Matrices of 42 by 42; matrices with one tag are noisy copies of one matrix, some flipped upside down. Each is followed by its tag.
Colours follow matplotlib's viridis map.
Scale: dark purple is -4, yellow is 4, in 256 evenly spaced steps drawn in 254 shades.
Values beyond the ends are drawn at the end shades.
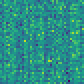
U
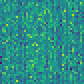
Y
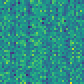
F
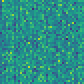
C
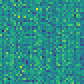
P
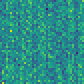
C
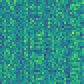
U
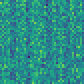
F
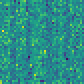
F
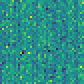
C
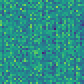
P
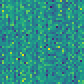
C
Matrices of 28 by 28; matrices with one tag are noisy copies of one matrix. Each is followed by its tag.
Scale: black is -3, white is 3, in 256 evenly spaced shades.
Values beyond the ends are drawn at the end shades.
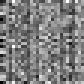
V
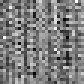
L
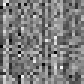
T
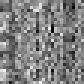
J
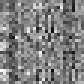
J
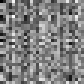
V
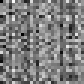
V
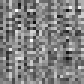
L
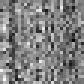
J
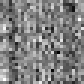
J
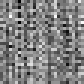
L
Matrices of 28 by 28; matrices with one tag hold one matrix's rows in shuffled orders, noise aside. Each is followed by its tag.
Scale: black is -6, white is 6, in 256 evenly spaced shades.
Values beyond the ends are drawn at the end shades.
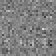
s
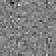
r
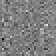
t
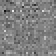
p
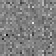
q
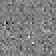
q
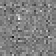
r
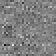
p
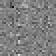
r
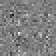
r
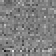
p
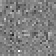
r
